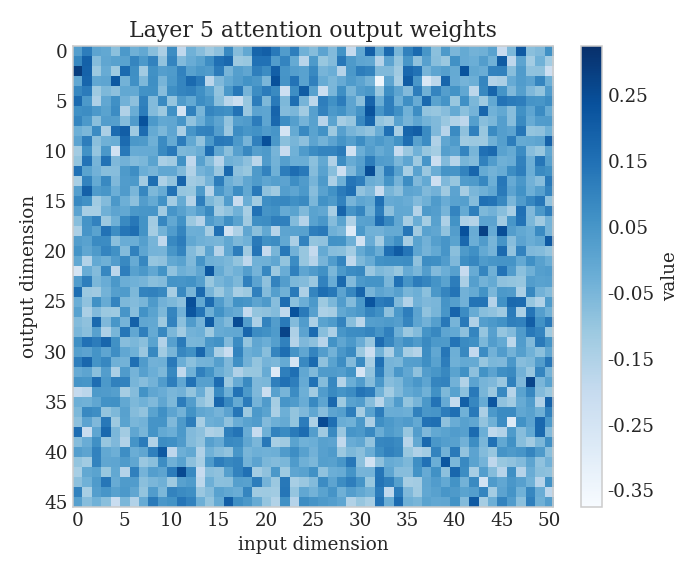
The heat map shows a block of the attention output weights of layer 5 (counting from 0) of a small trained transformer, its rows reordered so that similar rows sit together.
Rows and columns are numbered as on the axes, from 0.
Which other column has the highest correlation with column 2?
17
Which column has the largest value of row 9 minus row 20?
20
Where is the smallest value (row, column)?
3, 32
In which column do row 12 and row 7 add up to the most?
31
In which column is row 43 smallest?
43
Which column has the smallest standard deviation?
8
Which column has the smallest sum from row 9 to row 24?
12
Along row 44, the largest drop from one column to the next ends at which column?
33
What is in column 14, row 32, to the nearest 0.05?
0.05
